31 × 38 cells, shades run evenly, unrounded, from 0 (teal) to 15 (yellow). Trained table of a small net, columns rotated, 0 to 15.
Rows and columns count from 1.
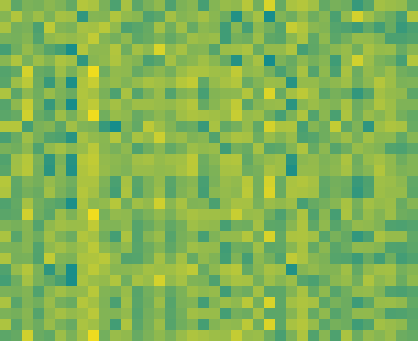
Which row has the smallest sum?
3
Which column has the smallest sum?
7
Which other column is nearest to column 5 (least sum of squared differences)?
1
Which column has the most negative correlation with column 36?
24
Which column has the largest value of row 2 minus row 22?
33
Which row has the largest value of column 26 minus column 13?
12
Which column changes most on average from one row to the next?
25
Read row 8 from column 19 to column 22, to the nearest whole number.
5 9 10 11
